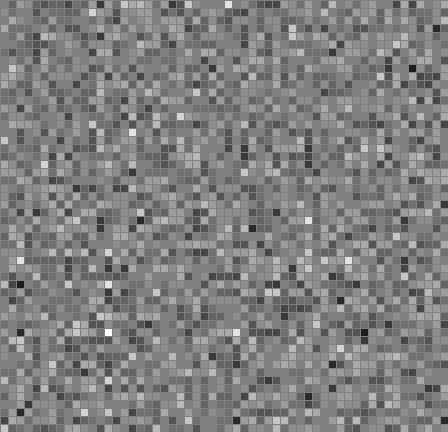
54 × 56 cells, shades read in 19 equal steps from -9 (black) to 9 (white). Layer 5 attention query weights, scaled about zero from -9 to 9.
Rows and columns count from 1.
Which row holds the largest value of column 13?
40
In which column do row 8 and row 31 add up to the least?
30
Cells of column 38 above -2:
43
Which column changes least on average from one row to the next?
29
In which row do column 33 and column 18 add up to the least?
28
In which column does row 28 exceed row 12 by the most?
39
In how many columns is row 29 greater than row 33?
24
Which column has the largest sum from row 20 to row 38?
41
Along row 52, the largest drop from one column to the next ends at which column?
3
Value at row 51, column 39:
-4
